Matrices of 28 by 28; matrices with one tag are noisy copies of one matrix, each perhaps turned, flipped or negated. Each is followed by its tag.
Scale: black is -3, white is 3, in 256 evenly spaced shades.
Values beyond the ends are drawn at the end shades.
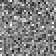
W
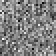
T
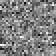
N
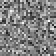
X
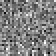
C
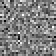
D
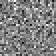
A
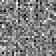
D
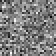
C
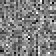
D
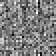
D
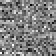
T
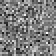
A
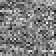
N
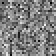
N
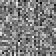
D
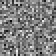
D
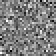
X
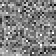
N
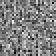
D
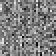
D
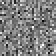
D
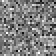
T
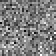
A
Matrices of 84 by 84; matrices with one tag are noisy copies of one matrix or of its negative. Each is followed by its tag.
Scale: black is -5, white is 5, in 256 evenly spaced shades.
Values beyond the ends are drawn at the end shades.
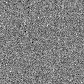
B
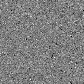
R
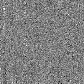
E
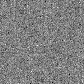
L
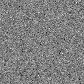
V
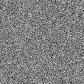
R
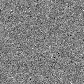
R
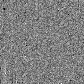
E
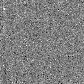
E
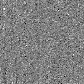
E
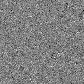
R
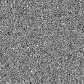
L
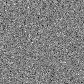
B
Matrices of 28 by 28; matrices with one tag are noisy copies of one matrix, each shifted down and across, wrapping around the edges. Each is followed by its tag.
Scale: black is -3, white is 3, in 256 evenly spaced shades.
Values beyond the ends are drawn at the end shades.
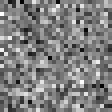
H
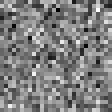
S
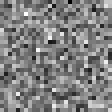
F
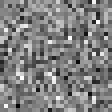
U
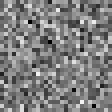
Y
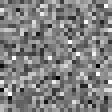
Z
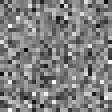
Y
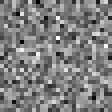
F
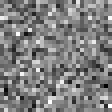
H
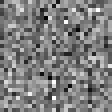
U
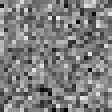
H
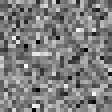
Z
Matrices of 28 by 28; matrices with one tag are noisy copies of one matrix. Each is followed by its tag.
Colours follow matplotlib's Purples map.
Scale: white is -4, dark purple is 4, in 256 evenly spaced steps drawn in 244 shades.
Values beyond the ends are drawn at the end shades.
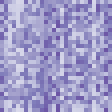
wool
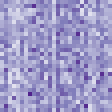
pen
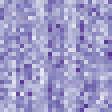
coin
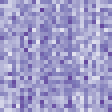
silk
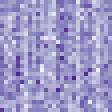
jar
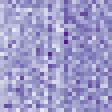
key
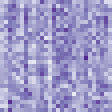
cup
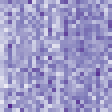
key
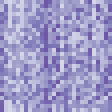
wool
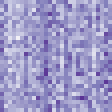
wool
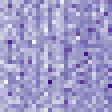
key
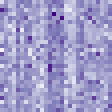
coin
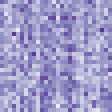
silk
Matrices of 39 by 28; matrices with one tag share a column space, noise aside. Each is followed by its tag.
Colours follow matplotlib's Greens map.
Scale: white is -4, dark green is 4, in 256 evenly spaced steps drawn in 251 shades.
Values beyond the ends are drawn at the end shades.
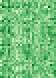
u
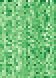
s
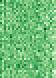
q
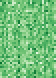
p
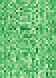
q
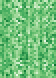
u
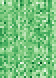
p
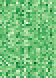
p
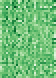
u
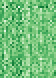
u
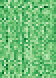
u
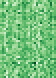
p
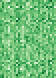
u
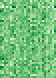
u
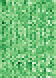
p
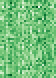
u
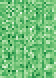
q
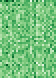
s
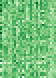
p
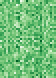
s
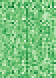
u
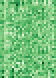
p
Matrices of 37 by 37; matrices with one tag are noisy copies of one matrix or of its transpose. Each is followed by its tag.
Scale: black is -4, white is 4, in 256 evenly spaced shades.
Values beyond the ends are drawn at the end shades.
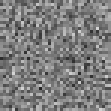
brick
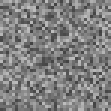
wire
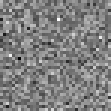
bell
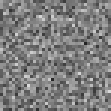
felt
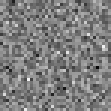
wire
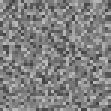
wire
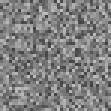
bell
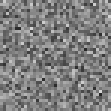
wire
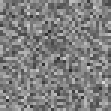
wire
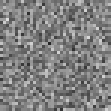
brick
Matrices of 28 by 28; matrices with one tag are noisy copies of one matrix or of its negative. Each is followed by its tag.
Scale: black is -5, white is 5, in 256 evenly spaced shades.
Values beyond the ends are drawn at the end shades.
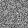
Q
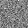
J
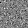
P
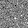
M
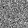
M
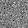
P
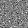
Q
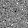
M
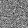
J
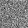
P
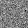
P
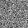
P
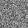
P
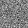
Q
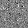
M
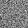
P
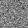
J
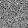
M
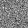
M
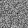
Q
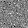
Q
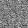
J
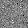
M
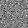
P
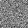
Q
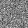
P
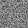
Q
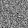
Q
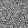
M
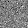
M
